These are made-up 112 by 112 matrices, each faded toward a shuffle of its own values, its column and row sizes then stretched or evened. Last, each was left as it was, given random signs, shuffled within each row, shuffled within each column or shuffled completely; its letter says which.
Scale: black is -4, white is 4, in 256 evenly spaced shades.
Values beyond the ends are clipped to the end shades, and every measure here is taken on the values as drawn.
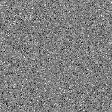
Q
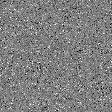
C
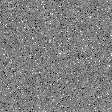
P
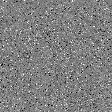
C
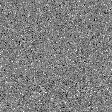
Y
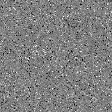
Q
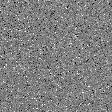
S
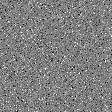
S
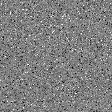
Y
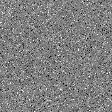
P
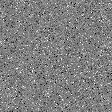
S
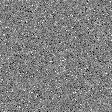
S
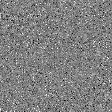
C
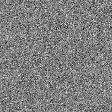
C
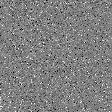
C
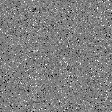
Q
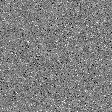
S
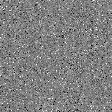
Q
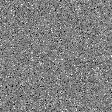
P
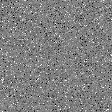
C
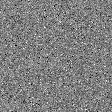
S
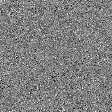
Q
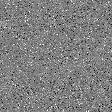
Y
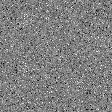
S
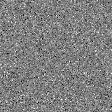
Y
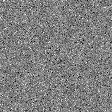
Y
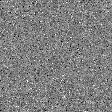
Y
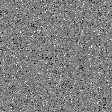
P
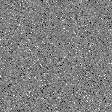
Q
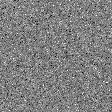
S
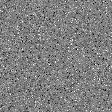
P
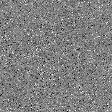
C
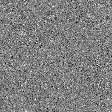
Q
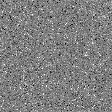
Q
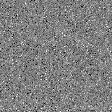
Q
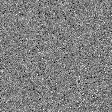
P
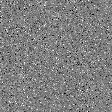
P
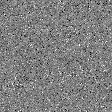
Y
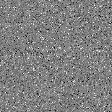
Q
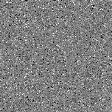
Q
